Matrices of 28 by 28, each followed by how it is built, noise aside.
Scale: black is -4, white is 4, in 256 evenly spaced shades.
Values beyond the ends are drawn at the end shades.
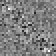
banded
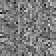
repeating rows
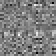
low rank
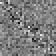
banded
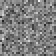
repeating rows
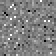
sparse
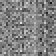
repeating rows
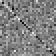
diagonal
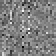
uneven columns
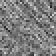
Toeplitz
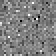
sparse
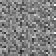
repeating rows
